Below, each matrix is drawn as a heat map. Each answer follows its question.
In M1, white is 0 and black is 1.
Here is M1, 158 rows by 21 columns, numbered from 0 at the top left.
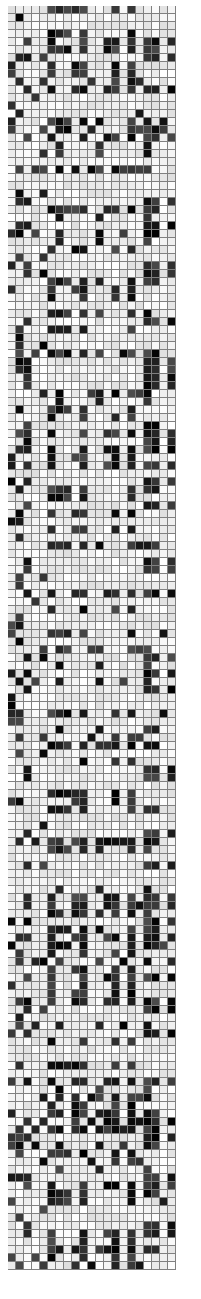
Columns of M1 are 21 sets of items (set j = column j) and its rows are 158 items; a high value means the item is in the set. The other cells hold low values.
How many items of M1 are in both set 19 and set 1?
1
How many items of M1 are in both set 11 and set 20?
1
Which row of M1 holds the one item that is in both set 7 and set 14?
43
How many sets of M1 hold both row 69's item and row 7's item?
0
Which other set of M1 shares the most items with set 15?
9
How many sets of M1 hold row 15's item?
10
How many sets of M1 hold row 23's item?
2
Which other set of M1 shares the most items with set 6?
17
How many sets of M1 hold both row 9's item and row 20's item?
6
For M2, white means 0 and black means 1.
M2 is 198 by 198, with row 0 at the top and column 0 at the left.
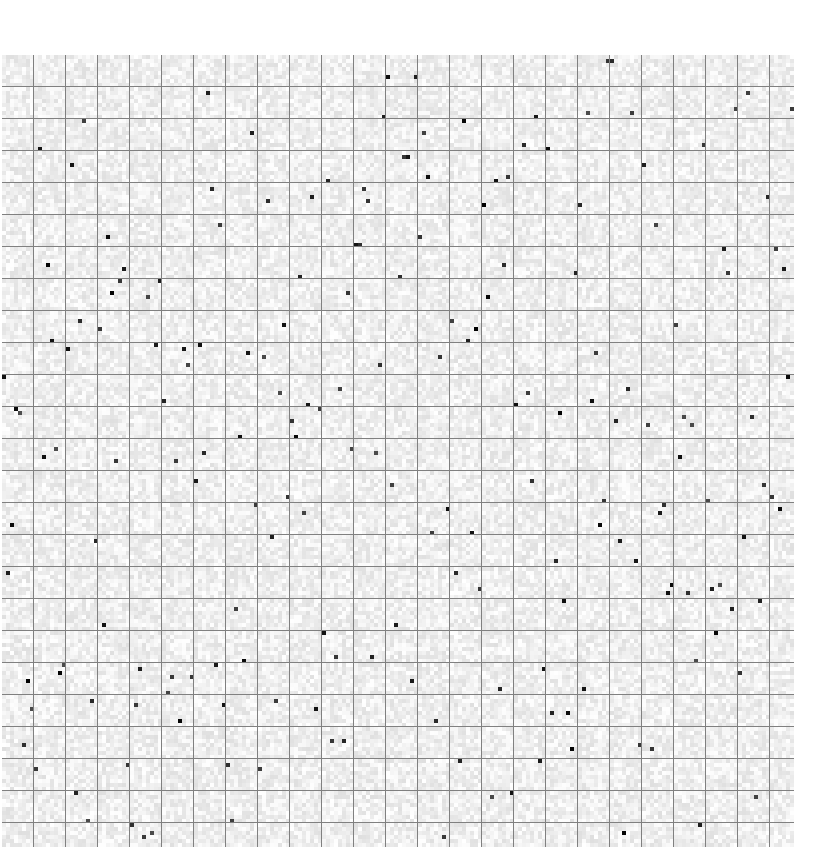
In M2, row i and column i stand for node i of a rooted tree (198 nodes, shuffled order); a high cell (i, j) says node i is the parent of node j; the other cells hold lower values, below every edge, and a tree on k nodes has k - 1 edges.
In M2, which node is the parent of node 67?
120
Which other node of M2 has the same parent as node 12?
116
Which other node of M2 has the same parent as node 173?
60
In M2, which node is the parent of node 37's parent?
113
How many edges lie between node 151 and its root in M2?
2
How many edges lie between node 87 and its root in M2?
6
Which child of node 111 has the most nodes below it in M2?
150
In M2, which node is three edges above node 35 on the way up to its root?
152
